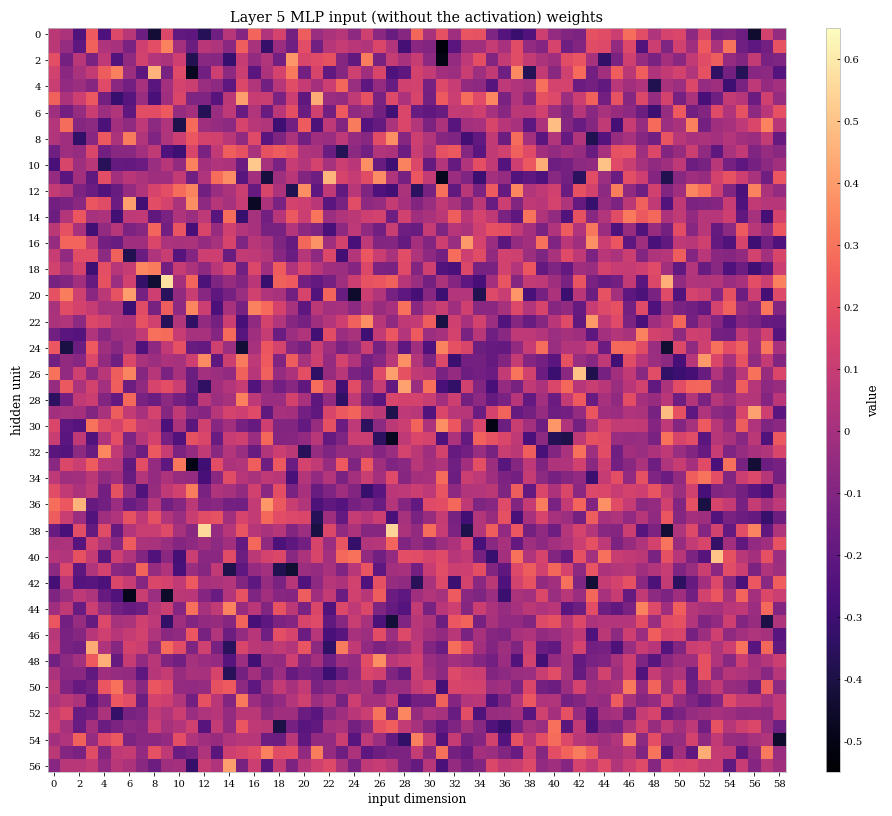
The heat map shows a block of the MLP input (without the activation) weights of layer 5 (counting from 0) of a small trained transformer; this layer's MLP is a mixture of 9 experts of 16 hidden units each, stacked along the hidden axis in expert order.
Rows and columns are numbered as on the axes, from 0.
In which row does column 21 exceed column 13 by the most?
5
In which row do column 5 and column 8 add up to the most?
3
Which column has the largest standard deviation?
31
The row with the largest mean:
40
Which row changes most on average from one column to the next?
20
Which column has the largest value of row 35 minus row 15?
11
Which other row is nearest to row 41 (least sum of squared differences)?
49
